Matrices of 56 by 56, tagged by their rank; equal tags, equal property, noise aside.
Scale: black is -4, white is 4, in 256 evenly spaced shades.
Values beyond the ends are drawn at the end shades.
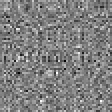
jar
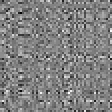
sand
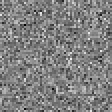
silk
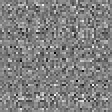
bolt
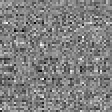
jar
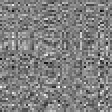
bolt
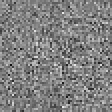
silk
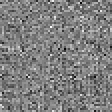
silk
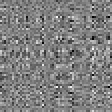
sand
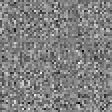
jar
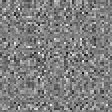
bolt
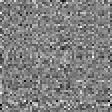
jar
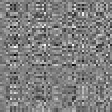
sand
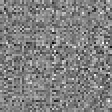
jar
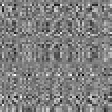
sand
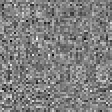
jar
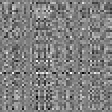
sand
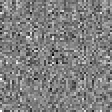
jar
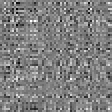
sand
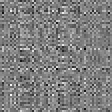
sand
